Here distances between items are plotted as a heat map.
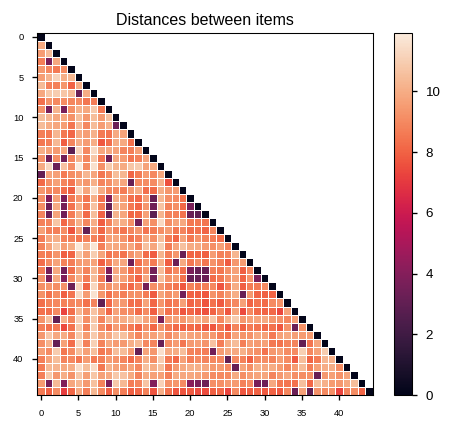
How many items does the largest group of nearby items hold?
10
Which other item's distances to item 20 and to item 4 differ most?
14
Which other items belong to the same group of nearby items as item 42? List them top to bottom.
37
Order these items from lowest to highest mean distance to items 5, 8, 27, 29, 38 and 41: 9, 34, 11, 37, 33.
33, 9, 34, 11, 37
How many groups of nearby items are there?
15
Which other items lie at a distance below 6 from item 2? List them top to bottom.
16, 35, 38
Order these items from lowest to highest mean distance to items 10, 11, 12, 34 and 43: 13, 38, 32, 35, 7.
32, 13, 38, 35, 7
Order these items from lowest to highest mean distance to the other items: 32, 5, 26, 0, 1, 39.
1, 32, 0, 39, 26, 5
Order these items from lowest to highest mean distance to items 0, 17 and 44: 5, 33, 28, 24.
28, 33, 24, 5
